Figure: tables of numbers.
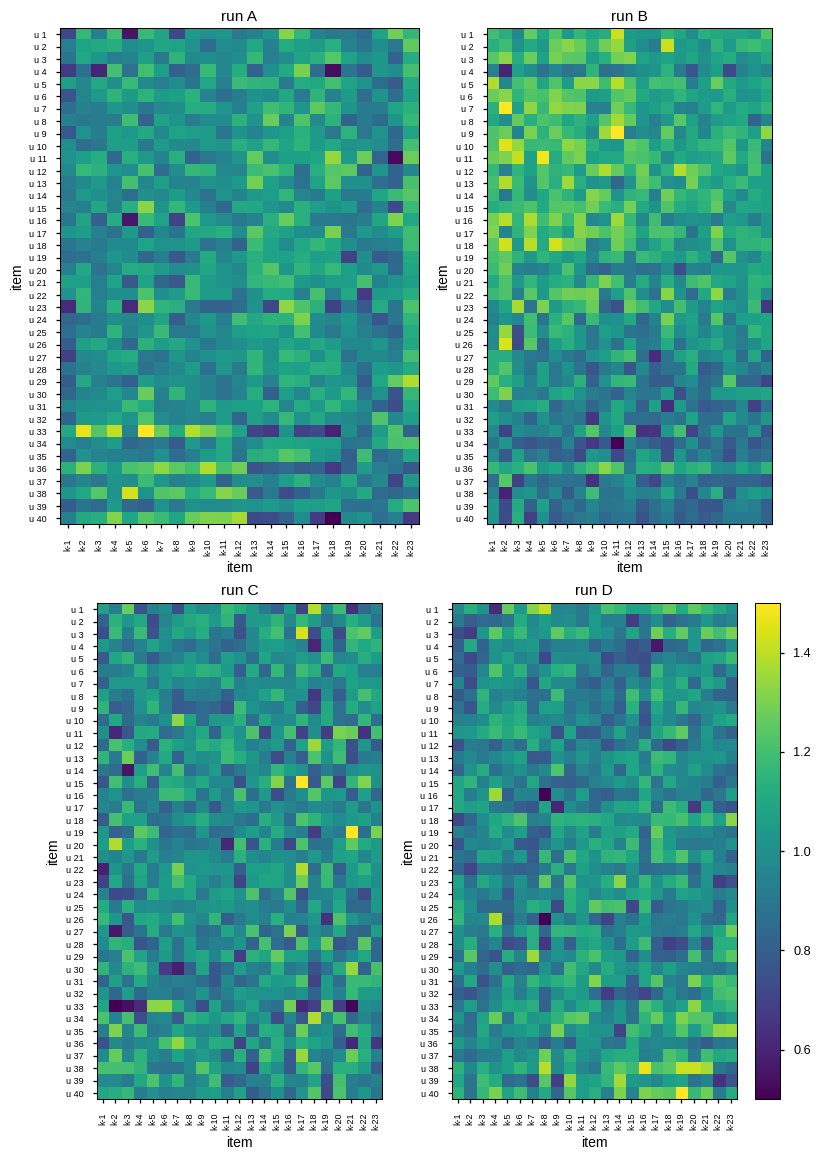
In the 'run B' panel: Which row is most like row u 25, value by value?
u 26
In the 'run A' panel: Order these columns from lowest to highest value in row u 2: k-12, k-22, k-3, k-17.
k-22, k-12, k-17, k-3
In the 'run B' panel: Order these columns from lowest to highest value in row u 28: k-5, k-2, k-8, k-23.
k-8, k-23, k-5, k-2
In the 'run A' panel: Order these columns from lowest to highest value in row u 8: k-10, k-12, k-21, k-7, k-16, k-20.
k-21, k-20, k-10, k-7, k-12, k-16
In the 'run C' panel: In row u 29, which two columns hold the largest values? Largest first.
k-15, k-3
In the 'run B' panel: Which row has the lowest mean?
u 34
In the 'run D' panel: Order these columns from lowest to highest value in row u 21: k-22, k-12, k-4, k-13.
k-22, k-12, k-4, k-13
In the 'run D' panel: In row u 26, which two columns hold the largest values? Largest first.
k-4, k-1
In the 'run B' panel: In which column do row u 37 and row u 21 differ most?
k-9
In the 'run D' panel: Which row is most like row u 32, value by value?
u 5
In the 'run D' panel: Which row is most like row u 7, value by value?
u 9
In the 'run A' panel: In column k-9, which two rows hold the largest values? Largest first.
u 33, u 40
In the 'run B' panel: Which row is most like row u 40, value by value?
u 39
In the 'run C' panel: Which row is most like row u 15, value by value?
u 3
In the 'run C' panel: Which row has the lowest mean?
u 33
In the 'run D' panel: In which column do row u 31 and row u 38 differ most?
k-19
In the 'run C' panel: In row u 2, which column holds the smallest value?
k-5
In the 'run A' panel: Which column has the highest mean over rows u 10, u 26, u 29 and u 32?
k-23
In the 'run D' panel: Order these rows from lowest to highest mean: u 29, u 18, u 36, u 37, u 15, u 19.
u 36, u 15, u 19, u 29, u 37, u 18
